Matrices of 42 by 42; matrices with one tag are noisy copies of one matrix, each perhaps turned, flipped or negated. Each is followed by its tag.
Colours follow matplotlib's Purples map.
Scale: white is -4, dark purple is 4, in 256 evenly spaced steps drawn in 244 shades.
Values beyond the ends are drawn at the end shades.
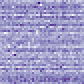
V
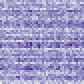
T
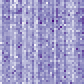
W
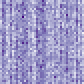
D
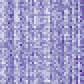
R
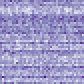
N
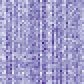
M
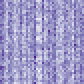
T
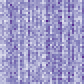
W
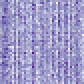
V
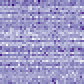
M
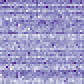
R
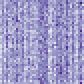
D
